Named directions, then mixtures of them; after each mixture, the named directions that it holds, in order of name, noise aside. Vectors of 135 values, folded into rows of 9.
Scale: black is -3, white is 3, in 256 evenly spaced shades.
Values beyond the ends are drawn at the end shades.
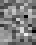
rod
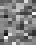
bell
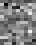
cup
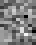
rod.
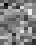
cup, rod.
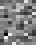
bell.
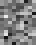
bell.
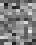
cup.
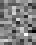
cup, rod.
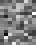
bell.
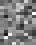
bell.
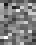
bell, cup.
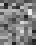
cup, rod.
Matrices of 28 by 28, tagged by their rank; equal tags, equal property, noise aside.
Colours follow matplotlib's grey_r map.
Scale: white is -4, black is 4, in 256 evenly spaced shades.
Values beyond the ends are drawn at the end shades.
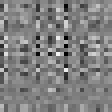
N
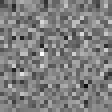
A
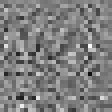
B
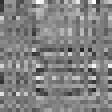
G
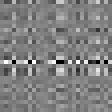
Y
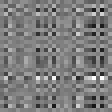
Y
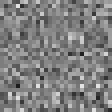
B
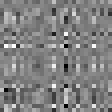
N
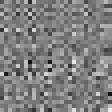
B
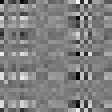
Y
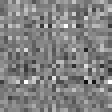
G
